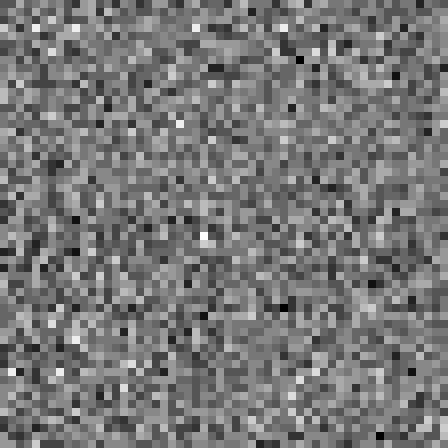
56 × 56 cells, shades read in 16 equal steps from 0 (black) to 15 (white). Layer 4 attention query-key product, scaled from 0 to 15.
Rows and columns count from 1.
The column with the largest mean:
38
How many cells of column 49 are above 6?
35
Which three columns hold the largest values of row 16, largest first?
23, 56, 36
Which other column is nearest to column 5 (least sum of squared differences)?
9
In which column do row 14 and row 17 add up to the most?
17
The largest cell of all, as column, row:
26, 30
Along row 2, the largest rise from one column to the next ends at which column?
14
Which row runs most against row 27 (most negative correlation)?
47
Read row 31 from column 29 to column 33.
9 7 8 7 8
